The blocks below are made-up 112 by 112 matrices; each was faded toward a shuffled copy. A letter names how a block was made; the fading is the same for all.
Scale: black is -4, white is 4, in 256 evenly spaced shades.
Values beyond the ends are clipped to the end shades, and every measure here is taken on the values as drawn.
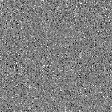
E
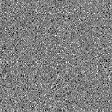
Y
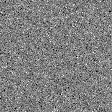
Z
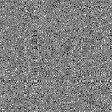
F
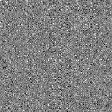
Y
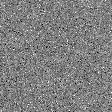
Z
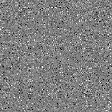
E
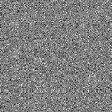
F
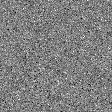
Z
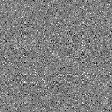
F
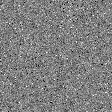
Z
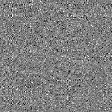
Y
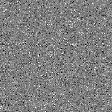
E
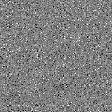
E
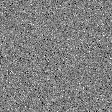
Z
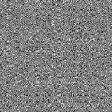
F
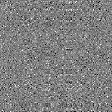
F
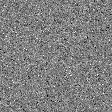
Z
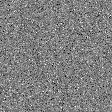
Z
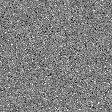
Z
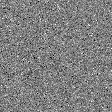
Z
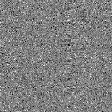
Y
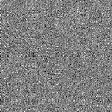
Y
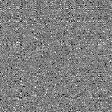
F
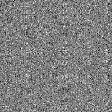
Y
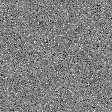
Z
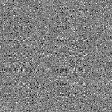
F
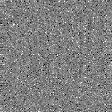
E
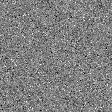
Z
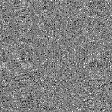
Y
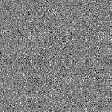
F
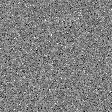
Z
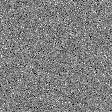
Z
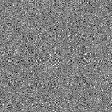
F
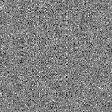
Y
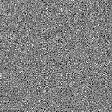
Y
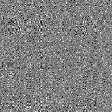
F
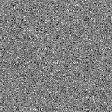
Y
